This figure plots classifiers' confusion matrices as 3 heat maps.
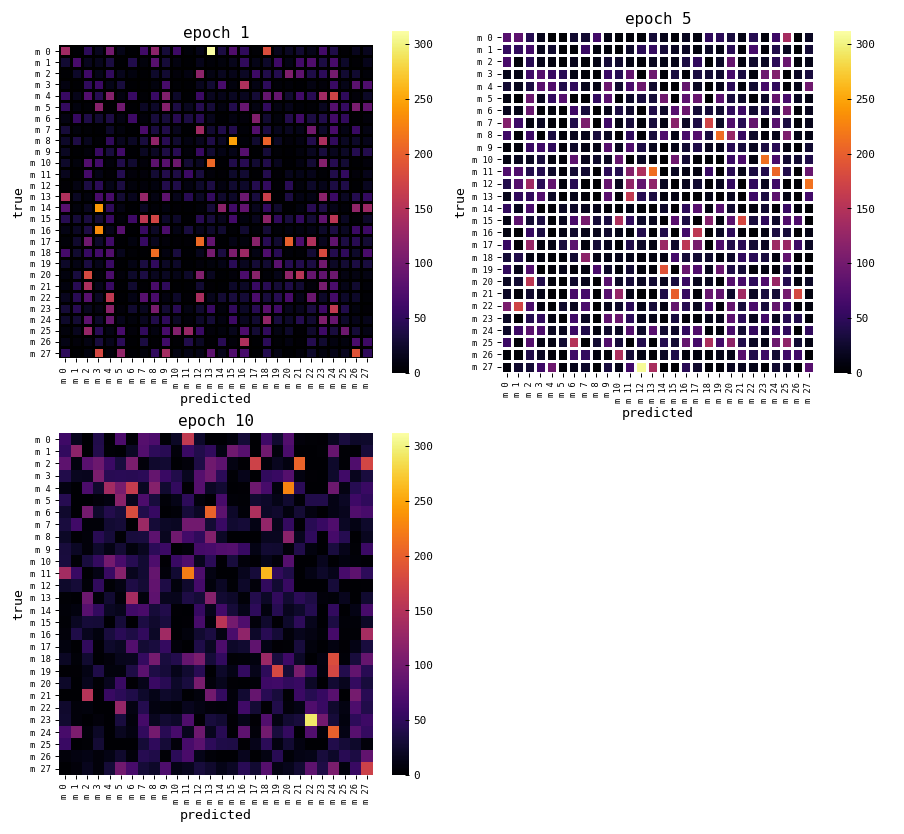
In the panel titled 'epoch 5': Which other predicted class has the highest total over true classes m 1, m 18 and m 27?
m 12
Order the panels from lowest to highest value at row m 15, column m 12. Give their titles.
epoch 5, epoch 1, epoch 10
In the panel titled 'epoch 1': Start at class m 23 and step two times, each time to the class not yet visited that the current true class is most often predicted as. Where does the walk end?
m 18
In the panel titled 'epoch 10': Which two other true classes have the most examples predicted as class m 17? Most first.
m 2, m 6
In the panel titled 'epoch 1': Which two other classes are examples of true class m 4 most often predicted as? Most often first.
m 24, m 23
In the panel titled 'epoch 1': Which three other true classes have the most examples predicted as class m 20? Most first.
m 17, m 2, m 22
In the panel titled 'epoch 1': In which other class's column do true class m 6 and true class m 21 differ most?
m 2
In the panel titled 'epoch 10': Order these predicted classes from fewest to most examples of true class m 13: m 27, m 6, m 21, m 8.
m 27, m 21, m 8, m 6
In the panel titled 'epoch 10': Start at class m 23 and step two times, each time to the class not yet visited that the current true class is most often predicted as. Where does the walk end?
m 5
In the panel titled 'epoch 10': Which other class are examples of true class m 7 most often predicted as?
m 18
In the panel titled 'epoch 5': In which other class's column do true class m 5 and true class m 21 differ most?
m 15
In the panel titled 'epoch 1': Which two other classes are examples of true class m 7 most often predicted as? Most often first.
m 12, m 22
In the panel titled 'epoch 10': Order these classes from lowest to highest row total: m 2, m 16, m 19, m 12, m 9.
m 12, m 9, m 16, m 19, m 2
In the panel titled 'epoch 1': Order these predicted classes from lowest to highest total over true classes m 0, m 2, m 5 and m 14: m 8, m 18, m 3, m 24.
m 8, m 24, m 18, m 3
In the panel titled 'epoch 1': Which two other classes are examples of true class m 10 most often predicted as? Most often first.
m 13, m 23
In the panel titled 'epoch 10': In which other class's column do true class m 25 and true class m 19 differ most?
m 24
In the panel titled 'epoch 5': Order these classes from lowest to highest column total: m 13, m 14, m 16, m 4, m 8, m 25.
m 8, m 4, m 14, m 13, m 16, m 25
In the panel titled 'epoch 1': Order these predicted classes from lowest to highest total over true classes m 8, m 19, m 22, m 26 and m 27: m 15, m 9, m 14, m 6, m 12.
m 6, m 14, m 12, m 9, m 15
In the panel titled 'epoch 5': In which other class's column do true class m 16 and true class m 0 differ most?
m 17
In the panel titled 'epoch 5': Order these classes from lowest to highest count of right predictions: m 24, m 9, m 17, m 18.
m 18, m 24, m 9, m 17
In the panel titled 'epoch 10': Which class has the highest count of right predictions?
m 11
